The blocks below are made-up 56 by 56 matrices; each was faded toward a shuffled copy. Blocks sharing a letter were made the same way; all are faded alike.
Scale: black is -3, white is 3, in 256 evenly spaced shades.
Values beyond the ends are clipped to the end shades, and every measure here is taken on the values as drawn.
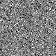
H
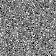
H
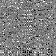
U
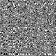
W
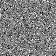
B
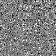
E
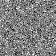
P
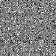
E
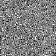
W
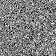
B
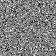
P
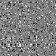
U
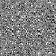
W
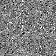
H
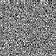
W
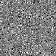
W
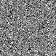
H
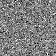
B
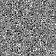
W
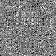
W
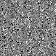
H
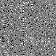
U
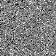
H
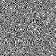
W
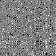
U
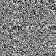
W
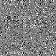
W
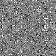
E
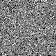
B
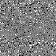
U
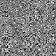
W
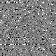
U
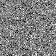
P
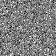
B
